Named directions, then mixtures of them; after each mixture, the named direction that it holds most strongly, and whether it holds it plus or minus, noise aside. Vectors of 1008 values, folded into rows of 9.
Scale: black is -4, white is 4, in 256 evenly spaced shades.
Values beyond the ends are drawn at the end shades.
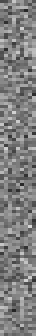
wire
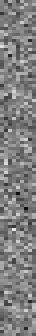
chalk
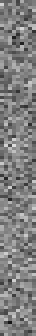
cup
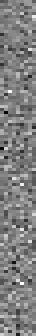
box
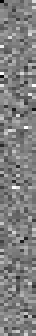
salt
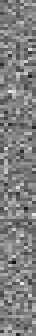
chalk, plus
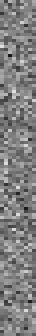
chalk, plus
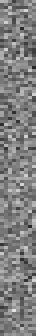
wire, minus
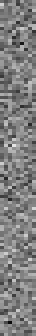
cup, plus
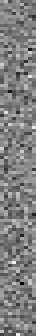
box, minus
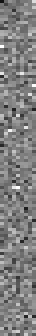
salt, plus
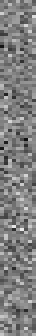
chalk, minus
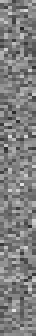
wire, minus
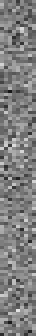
cup, plus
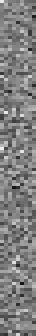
box, minus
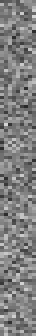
cup, plus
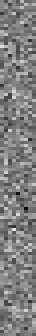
chalk, plus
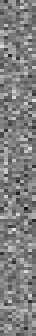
chalk, plus
